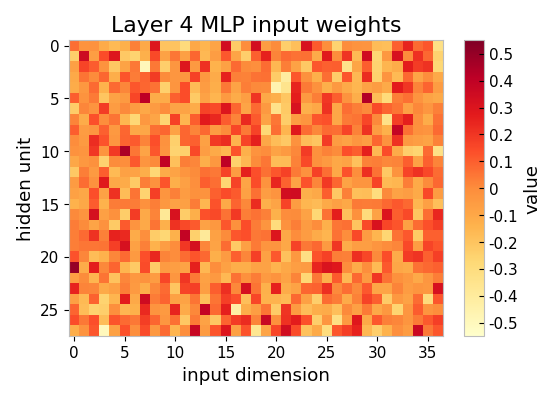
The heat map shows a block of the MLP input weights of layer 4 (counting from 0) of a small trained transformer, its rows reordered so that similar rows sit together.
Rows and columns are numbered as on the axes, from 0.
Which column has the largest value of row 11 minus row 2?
9
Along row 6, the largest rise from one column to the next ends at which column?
22
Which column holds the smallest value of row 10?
36
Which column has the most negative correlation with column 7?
35
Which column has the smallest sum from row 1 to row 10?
21
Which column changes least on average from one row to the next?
1
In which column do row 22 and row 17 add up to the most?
30
